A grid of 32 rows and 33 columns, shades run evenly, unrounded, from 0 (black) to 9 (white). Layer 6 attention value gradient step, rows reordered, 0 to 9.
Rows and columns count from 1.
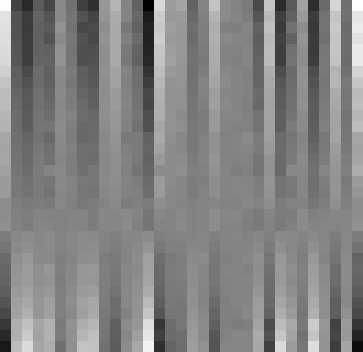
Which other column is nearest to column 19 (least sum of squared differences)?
12
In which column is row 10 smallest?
14
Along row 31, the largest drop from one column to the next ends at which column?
15
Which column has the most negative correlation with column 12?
6
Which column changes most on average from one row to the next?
33
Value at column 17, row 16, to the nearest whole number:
5
